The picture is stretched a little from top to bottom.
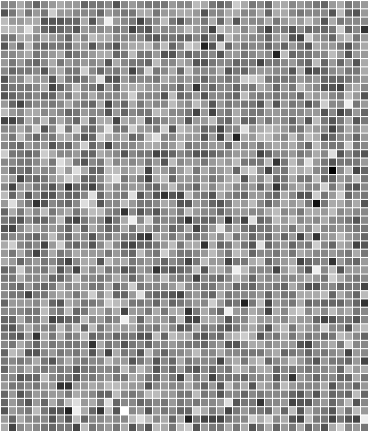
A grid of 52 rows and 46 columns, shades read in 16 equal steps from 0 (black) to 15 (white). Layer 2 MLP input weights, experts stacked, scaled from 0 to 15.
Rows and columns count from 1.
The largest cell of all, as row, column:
50, 16
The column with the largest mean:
14
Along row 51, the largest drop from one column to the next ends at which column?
24
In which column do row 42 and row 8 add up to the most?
44
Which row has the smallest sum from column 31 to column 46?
37
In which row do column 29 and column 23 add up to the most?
38
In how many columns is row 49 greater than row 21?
15
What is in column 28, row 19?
7
